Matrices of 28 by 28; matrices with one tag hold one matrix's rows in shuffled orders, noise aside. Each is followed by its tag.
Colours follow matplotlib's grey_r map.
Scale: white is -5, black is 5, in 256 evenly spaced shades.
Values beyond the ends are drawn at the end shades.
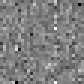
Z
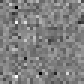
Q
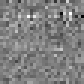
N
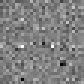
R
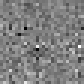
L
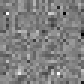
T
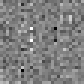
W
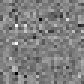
Q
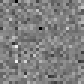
Q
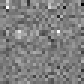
T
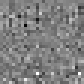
L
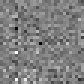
Q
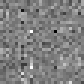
W
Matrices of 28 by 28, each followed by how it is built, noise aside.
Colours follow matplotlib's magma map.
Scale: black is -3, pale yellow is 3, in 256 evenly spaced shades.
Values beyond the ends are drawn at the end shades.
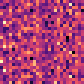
repeating rows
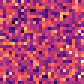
noise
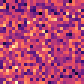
noise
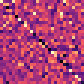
diagonal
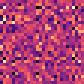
low rank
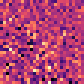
lower triangular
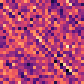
Toeplitz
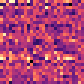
low rank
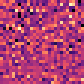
low rank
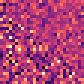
lower triangular
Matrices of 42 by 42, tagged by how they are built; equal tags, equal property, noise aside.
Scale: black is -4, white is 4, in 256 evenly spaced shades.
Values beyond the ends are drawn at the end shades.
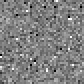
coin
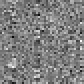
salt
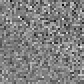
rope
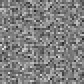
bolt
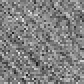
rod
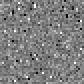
coin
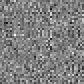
salt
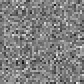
salt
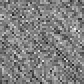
rod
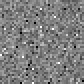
coin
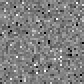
coin
